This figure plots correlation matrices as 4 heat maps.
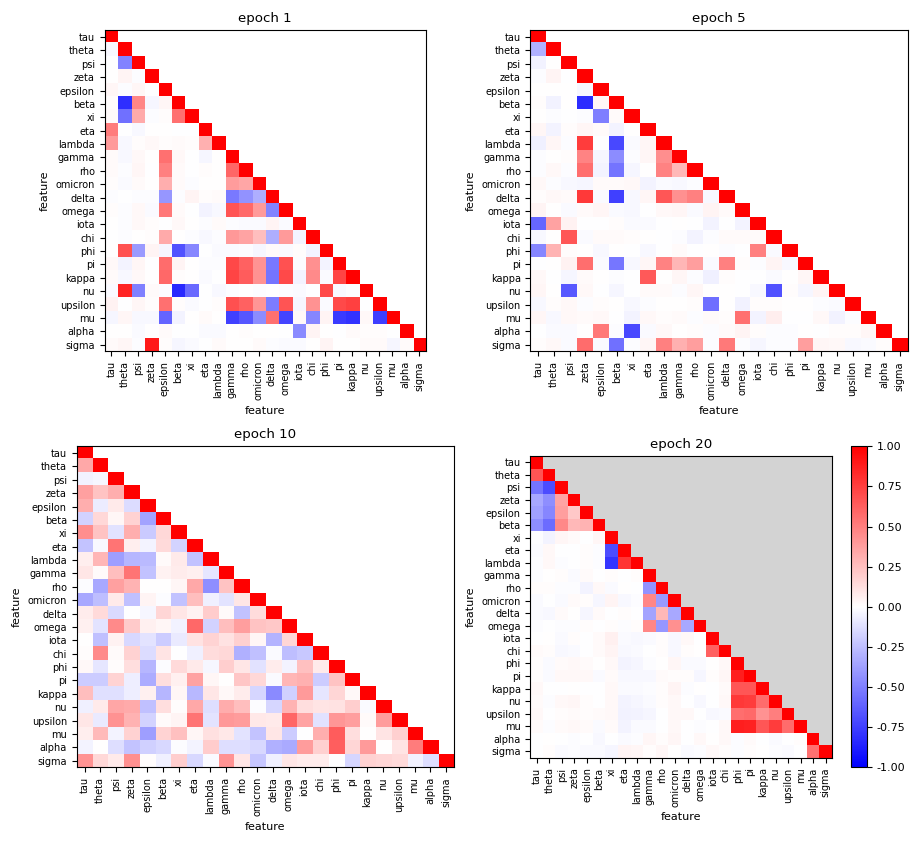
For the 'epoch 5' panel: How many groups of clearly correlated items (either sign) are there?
7
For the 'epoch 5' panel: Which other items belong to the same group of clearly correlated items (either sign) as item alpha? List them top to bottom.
epsilon, xi
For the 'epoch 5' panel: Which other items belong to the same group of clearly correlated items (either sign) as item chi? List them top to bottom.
psi, nu
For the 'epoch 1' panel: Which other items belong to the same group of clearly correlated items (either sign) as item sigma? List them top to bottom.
zeta
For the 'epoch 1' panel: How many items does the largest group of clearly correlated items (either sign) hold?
11
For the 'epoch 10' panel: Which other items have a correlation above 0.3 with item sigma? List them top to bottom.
tau, zeta, gamma
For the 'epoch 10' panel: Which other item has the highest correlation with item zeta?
gamma
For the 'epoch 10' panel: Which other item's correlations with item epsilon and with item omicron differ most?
tau
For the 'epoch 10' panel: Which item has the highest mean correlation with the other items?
upsilon
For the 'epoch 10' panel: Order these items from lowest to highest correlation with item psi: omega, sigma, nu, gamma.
sigma, gamma, nu, omega
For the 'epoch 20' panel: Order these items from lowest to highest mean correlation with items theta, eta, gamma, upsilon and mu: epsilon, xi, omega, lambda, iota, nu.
xi, epsilon, iota, omega, lambda, nu
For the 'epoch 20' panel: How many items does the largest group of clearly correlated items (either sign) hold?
6
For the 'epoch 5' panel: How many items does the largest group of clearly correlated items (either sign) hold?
8
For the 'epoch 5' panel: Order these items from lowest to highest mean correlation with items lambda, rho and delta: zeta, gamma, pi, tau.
tau, gamma, pi, zeta
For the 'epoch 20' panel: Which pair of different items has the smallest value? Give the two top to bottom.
xi, lambda
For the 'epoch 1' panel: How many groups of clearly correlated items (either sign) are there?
5
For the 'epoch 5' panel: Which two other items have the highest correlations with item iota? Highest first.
phi, theta
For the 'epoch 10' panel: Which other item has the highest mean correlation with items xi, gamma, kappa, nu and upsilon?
zeta
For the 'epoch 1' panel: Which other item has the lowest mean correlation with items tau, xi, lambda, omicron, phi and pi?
mu
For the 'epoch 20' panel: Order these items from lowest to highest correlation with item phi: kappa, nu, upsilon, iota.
iota, upsilon, kappa, nu
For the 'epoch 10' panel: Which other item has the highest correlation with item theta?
chi
